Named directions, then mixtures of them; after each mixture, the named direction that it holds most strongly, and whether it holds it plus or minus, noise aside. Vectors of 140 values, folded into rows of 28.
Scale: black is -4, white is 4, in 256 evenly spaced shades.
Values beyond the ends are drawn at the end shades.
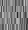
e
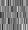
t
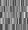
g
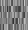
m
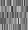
m, minus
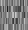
m, plus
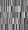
m, minus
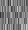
t, plus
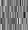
g, minus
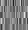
g, plus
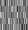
t, minus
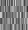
g, minus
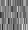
t, plus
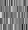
t, minus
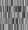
m, plus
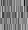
e, minus
